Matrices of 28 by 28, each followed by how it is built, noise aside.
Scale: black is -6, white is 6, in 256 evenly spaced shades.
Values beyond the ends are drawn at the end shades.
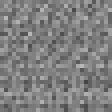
repeating columns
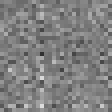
low rank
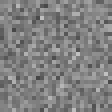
noise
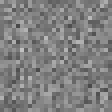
blocks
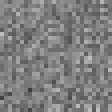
blocks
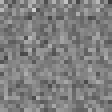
repeating columns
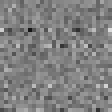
uneven rows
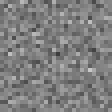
repeating rows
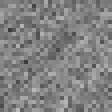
Hankel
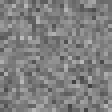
noise
